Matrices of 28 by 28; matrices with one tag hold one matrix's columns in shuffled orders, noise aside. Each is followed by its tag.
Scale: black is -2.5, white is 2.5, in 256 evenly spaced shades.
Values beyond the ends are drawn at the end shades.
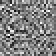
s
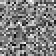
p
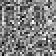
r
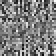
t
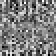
t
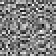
s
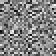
s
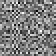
s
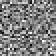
s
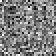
r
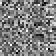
p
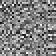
s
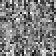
t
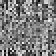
t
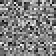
p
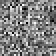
r
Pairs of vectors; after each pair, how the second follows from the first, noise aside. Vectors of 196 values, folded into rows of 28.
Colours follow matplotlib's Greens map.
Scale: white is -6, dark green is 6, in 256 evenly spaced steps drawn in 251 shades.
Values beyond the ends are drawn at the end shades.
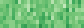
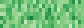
wrapped around.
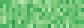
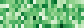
reversed, negated, scaled up.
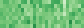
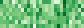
negated, scaled up.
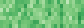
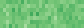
wrapped around, negated, shrunk.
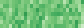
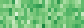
wrapped around.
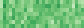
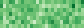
negated.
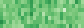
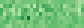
wrapped around, negated, partly zeroed.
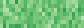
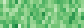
sign-scrambled.
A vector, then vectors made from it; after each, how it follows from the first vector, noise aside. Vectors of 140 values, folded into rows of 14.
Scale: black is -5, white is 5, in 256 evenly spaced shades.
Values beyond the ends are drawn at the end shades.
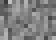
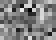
wrapped around, scaled up.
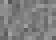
negated, shrunk.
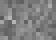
wrapped around, shrunk.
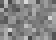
sign-scrambled.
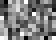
scaled up.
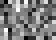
scaled up.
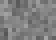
negated, shrunk.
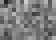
sign-scrambled.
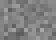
wrapped around, shrunk.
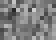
wrapped around.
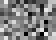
wrapped around, scaled up.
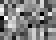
wrapped around, scaled up.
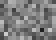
wrapped around.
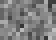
reversed, negated.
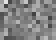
sign-scrambled.
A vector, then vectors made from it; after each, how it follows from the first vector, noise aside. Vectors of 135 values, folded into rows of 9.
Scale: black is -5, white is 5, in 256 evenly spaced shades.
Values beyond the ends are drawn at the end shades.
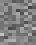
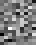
negated, scaled up.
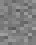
shrunk.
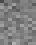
wrapped around, negated, shrunk.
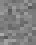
shrunk.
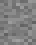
wrapped around, negated, shrunk.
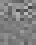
partly zeroed.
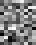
negated, scaled up.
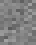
shrunk.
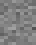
negated, shrunk.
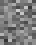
sign-scrambled.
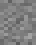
wrapped around, negated, shrunk.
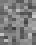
sign-scrambled.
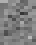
wrapped around, partly zeroed.
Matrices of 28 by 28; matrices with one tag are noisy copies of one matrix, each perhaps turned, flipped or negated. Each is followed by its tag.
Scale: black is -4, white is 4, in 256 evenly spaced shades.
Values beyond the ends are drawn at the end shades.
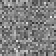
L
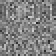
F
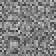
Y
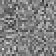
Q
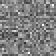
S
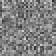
S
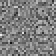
Y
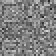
F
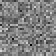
S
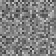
Y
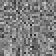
S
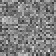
S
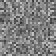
L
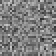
Q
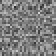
Q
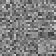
S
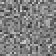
Q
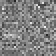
F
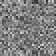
L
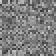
L
